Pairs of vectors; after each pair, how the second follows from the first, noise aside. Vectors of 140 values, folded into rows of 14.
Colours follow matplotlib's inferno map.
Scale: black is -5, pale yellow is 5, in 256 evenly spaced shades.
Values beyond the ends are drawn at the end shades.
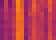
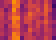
wrapped around.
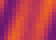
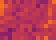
reversed, negated, partly zeroed.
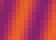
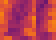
wrapped around.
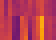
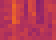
reversed, shrunk.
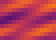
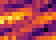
negated, scaled up.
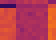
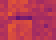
wrapped around, shrunk.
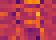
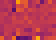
reversed, negated, partly zeroed.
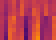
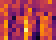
negated, scaled up.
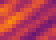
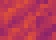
wrapped around, negated, shrunk.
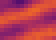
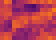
wrapped around.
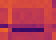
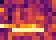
negated, scaled up.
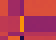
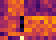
negated, scaled up.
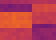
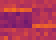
negated, partly zeroed.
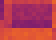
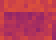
reversed, shrunk.
